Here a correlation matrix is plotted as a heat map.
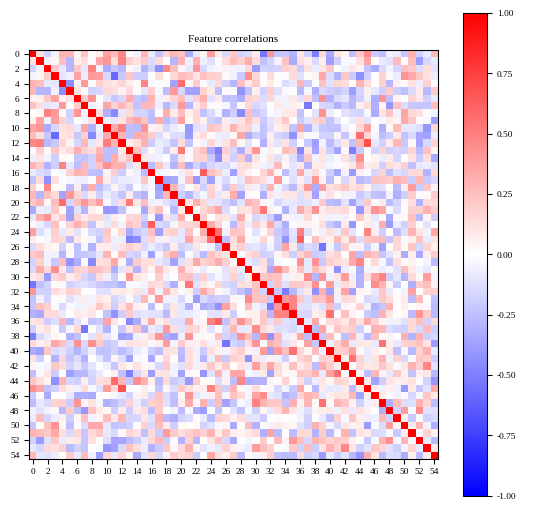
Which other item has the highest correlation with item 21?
31
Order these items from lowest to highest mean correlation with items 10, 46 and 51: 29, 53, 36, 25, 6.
6, 53, 29, 25, 36
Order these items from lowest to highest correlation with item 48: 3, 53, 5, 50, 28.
28, 53, 3, 5, 50
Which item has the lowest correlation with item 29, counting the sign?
41
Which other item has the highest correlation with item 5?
19
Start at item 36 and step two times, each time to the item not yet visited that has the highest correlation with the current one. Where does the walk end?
24
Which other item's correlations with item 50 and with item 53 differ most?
30
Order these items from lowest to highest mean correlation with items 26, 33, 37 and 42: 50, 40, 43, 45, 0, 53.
0, 45, 50, 43, 40, 53
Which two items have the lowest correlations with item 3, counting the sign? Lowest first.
11, 44
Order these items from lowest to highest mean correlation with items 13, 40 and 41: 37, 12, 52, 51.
12, 51, 52, 37
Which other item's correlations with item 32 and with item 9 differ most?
34
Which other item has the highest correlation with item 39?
47
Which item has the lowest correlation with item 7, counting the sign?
37
